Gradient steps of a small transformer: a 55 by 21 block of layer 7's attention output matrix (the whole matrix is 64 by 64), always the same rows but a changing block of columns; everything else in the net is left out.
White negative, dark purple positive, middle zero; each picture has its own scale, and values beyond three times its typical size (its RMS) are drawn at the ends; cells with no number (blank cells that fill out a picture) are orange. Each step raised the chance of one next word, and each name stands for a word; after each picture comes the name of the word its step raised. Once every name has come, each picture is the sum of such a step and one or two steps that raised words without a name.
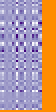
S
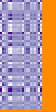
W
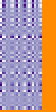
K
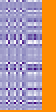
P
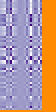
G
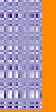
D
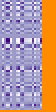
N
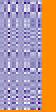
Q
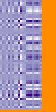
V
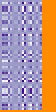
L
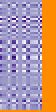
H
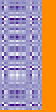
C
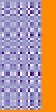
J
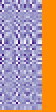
P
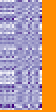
C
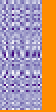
J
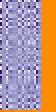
H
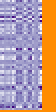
H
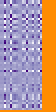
H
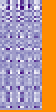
K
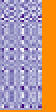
H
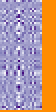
J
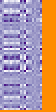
G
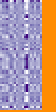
K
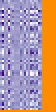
J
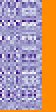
V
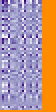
K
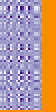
L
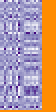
W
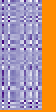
P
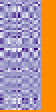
Q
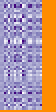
C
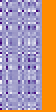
L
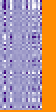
K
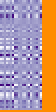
D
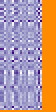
J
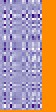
H
